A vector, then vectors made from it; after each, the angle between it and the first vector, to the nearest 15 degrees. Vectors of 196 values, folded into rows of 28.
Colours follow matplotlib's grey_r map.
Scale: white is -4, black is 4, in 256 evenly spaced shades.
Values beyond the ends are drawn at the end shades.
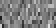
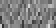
15 degrees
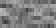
105 degrees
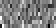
165 degrees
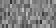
60 degrees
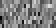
45 degrees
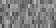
45 degrees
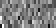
150 degrees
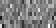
30 degrees
